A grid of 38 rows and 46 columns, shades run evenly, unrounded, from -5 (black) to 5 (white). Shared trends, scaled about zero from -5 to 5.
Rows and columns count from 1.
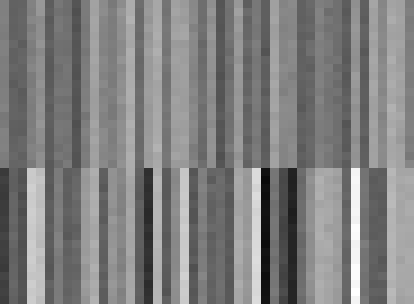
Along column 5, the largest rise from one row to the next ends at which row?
22
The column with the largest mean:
40
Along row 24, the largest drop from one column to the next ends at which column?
30
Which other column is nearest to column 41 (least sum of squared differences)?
34
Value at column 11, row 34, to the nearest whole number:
2
